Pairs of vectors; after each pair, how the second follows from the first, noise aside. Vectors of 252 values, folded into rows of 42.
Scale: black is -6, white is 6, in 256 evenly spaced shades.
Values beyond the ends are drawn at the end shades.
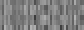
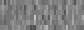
negated, partly zeroed.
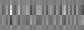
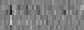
negated, partly zeroed.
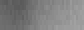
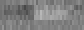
wrapped around, negated, partly zeroed.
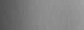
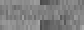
wrapped around, partly zeroed.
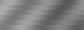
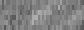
wrapped around, partly zeroed.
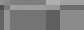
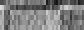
negated, scaled up.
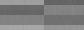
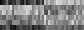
negated, scaled up.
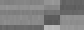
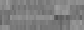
wrapped around, negated, shrunk.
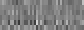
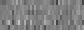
negated, partly zeroed.
